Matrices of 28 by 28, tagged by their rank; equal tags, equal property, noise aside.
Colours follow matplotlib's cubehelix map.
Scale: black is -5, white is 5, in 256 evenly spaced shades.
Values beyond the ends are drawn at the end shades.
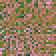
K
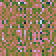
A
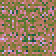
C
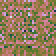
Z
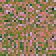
K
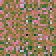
C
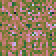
C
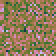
C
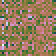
A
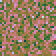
Z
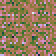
C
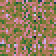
C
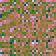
C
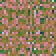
A
